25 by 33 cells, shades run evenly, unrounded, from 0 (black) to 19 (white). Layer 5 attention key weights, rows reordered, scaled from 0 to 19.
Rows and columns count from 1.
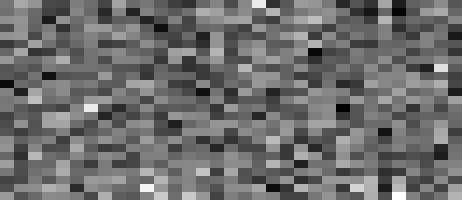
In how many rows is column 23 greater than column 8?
12
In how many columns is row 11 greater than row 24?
9
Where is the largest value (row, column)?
25, 29
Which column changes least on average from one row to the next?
27
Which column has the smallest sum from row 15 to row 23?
28
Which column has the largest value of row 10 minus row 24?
20
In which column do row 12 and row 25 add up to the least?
2
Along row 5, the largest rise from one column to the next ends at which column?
16
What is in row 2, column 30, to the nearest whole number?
6
